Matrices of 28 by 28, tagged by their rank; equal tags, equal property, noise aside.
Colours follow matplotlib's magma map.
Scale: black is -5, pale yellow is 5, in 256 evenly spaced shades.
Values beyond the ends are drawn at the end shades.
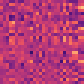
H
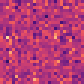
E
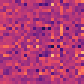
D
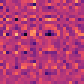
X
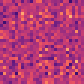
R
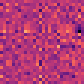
D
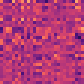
H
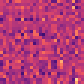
R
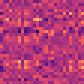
H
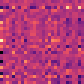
X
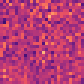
E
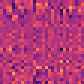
D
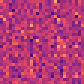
R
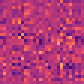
D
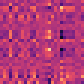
X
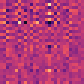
X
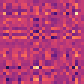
X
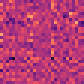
D
